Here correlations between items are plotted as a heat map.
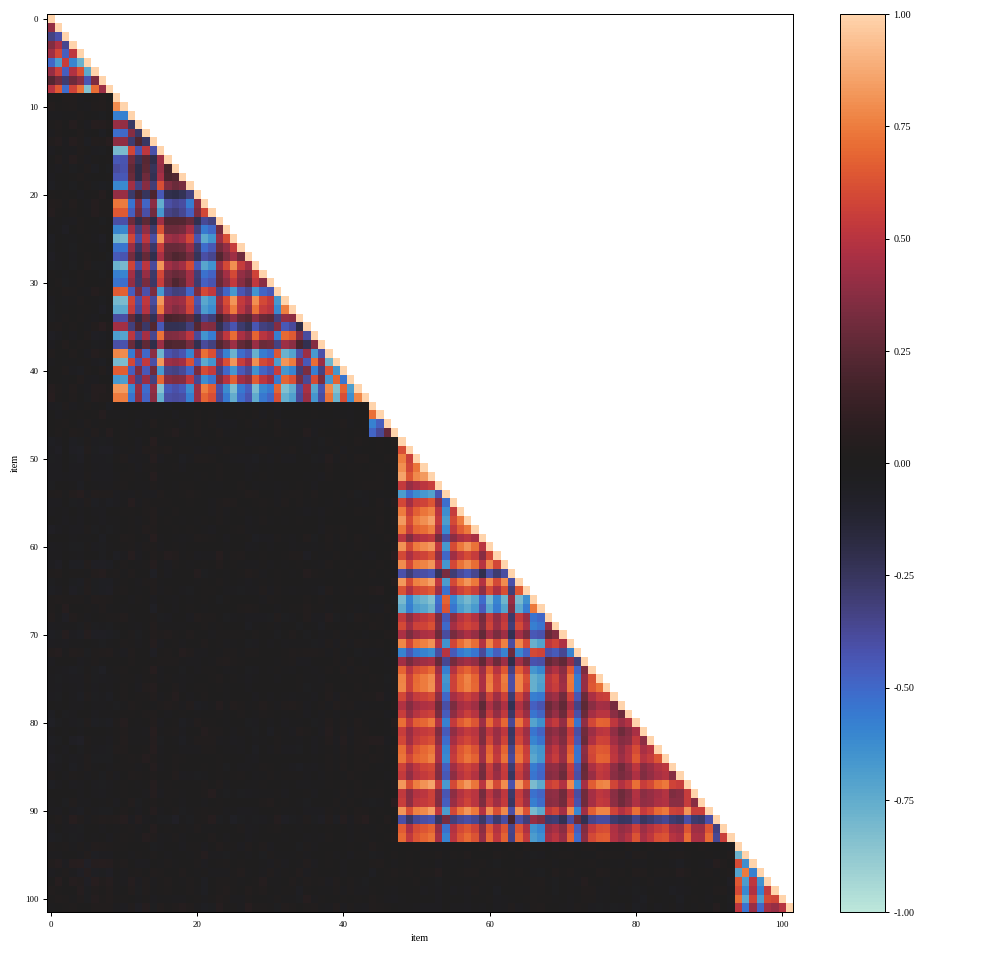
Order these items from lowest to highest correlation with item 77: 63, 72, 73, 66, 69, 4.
66, 72, 63, 4, 73, 69
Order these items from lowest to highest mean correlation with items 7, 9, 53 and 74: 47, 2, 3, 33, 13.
33, 13, 2, 47, 3
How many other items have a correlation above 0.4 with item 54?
3
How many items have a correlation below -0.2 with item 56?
6
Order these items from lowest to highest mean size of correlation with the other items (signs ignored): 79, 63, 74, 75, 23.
23, 63, 79, 74, 75
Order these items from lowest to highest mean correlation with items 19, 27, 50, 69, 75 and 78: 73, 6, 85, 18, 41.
6, 18, 41, 73, 85
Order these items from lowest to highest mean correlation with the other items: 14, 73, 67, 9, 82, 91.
67, 91, 9, 14, 73, 82
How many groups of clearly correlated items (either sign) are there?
5
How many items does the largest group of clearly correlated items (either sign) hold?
46
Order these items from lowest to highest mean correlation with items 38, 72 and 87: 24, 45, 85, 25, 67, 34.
25, 24, 34, 67, 45, 85
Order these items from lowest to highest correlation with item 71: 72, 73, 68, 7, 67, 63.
67, 72, 63, 7, 73, 68
